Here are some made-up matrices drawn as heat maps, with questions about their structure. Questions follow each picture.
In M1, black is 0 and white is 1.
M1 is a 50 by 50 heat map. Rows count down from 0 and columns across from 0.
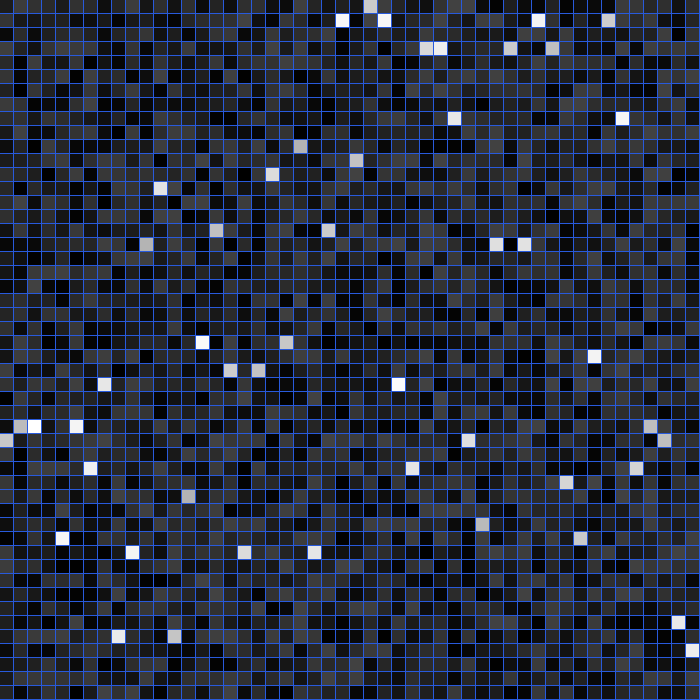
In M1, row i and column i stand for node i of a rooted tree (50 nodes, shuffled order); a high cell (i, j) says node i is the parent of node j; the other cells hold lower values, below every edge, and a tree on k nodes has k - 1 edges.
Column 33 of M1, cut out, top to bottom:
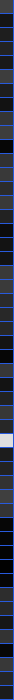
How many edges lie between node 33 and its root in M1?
2
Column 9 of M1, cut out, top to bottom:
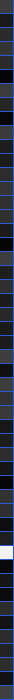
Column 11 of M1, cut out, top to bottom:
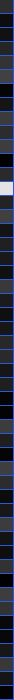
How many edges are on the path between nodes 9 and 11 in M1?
5
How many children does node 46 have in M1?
1
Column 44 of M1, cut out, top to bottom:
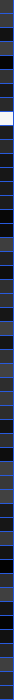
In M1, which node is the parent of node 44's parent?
45
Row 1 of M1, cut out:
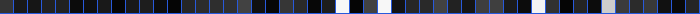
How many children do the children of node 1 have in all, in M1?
6
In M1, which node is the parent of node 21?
10
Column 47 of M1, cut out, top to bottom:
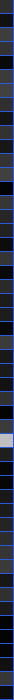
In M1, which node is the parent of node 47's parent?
3
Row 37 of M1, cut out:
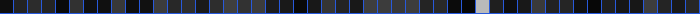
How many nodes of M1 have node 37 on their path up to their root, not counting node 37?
2
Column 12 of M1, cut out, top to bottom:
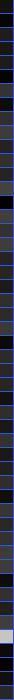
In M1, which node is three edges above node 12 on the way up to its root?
31
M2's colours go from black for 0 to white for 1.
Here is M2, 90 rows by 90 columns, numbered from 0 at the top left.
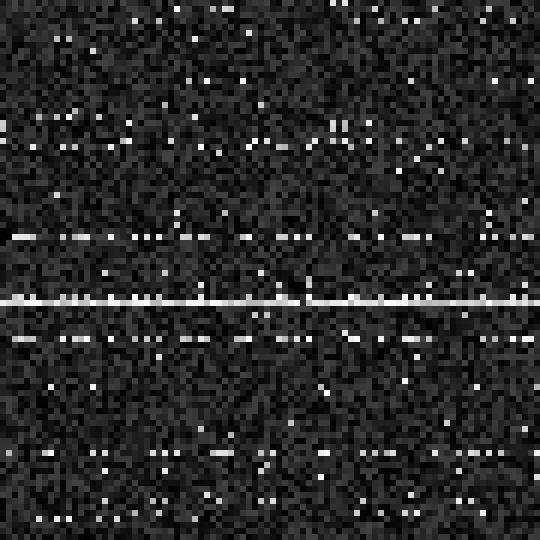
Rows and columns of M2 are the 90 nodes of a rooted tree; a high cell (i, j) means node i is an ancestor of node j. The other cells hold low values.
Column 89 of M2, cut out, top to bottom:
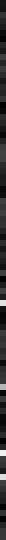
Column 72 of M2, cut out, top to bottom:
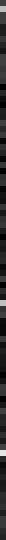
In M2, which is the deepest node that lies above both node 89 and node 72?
75
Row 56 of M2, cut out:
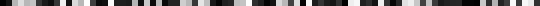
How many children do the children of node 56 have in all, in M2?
4
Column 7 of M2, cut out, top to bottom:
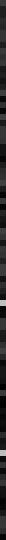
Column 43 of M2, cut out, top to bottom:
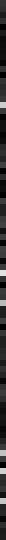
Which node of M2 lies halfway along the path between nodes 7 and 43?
45
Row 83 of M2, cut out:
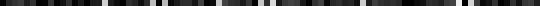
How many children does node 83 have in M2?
3
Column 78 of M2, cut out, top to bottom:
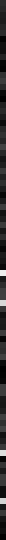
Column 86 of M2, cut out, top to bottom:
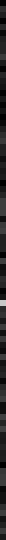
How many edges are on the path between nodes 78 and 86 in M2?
5
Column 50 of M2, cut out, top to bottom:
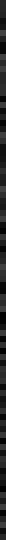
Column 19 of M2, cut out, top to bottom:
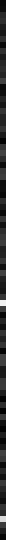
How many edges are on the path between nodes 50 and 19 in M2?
2
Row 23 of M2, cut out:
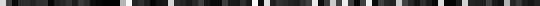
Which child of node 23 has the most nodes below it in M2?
20
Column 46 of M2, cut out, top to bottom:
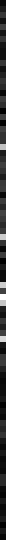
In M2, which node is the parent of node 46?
47
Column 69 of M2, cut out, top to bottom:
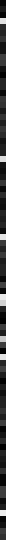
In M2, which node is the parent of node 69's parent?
59
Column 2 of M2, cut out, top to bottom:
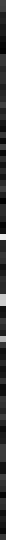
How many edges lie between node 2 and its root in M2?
4
